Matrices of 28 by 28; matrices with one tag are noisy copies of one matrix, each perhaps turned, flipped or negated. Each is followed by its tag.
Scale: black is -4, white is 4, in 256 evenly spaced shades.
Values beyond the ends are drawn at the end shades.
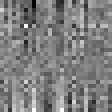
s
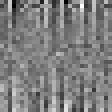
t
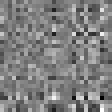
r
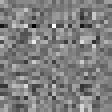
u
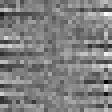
t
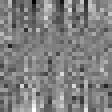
s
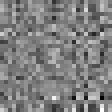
r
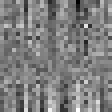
s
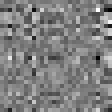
r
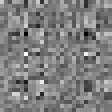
u
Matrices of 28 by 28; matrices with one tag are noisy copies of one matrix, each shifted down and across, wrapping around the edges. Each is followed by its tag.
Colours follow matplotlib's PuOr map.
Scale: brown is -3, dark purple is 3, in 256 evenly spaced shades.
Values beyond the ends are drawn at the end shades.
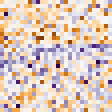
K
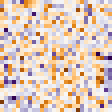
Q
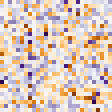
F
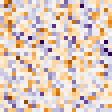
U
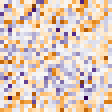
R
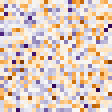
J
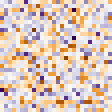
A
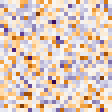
A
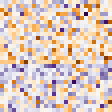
K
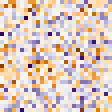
F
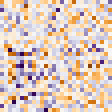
Q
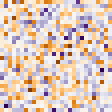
J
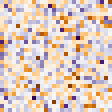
A
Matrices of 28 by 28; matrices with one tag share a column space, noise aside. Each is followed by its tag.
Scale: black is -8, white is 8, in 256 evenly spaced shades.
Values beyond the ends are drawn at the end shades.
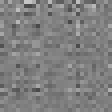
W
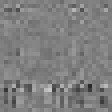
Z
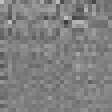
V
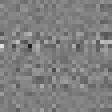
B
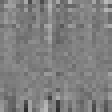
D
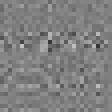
B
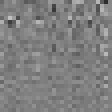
V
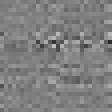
B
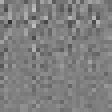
V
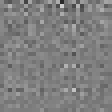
W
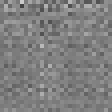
W
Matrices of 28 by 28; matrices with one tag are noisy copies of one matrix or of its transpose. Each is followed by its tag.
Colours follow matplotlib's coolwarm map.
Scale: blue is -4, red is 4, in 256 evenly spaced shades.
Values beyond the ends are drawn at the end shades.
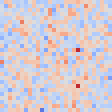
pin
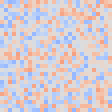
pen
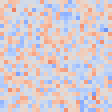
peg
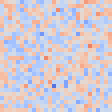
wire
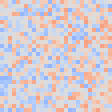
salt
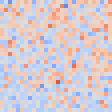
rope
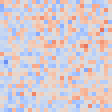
salt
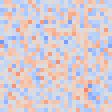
pin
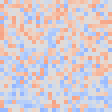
rope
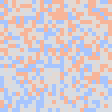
rope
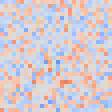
wire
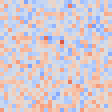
salt
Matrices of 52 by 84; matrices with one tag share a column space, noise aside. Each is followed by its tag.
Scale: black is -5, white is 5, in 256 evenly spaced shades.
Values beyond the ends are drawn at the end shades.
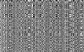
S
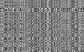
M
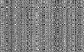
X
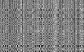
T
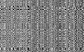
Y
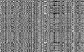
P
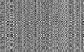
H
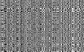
M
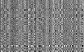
T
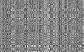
T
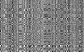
T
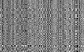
T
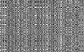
X
